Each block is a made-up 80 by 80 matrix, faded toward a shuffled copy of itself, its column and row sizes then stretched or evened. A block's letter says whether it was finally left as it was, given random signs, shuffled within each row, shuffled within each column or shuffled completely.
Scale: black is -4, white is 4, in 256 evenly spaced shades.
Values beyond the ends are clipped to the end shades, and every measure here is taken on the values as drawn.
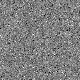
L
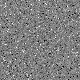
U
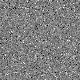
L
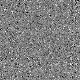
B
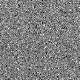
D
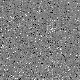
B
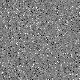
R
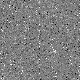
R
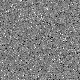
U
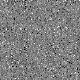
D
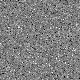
U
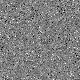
U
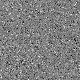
U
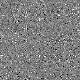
D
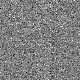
R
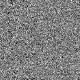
R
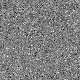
U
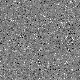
B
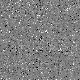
B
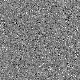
R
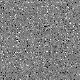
B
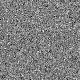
U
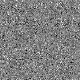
D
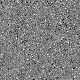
L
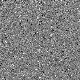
B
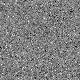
U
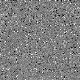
D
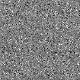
B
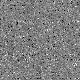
L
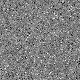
U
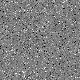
R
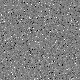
U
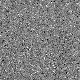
U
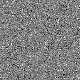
D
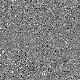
L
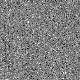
R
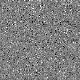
D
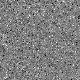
R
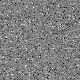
L
